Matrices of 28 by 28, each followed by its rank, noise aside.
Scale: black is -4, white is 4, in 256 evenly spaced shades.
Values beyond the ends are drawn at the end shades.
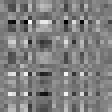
one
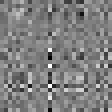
two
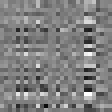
two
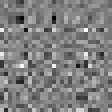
three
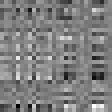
two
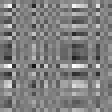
one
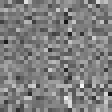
six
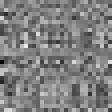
four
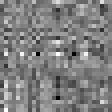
four
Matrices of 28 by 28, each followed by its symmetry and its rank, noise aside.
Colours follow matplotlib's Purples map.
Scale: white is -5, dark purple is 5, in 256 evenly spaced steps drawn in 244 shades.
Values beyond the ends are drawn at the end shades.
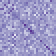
symmetric, rank eight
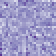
antisymmetric, rank six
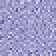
antisymmetric, rank eight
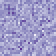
symmetric, rank eight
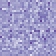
antisymmetric, rank eight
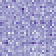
no symmetry, rank seven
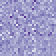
antisymmetric, rank six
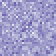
symmetric, rank eight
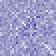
symmetric, rank seven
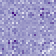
symmetric, rank six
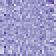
antisymmetric, rank six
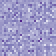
symmetric, rank seven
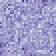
symmetric, rank seven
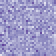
antisymmetric, rank eight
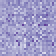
antisymmetric, rank six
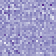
antisymmetric, rank six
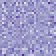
no symmetry, rank six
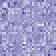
symmetric, rank six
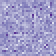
symmetric, rank eight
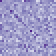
symmetric, rank eight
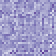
antisymmetric, rank six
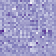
antisymmetric, rank six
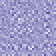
symmetric, rank six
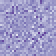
symmetric, rank six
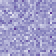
no symmetry, rank seven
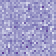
no symmetry, rank eight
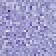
antisymmetric, rank six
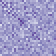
symmetric, rank eight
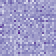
antisymmetric, rank eight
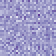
no symmetry, rank six
